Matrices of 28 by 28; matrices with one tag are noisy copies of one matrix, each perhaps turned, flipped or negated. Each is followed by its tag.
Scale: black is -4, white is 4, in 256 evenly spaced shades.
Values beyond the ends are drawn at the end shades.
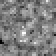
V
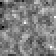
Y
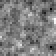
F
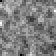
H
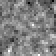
Y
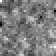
H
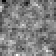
Y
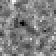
V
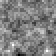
F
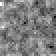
Y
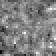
Y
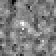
V
